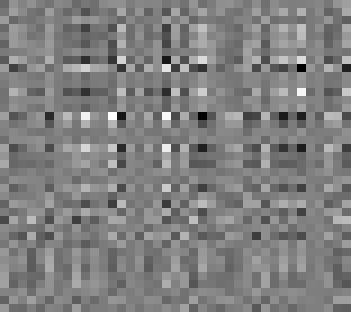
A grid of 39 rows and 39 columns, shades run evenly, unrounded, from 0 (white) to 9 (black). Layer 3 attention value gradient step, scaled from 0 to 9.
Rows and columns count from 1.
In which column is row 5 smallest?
34
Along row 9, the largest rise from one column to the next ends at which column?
20
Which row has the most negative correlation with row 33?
30
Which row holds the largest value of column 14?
15
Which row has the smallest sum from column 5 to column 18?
9
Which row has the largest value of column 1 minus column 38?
28
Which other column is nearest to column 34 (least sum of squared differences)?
23
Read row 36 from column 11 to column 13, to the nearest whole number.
4 4 5
